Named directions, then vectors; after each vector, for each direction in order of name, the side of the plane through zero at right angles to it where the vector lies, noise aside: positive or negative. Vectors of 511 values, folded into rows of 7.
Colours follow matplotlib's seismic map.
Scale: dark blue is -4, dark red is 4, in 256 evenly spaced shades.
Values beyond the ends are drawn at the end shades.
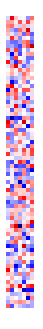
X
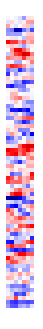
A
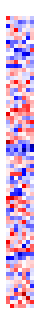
negative, negative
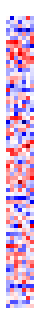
positive, negative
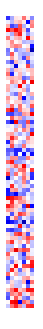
negative, negative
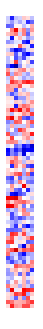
negative, negative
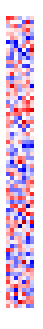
negative, positive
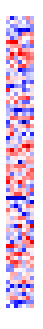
positive, negative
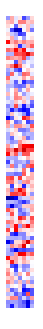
positive, positive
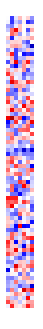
negative, negative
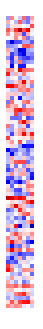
negative, positive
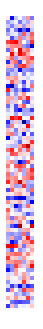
positive, negative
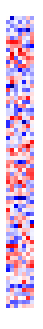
positive, negative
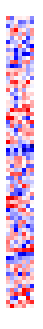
negative, negative
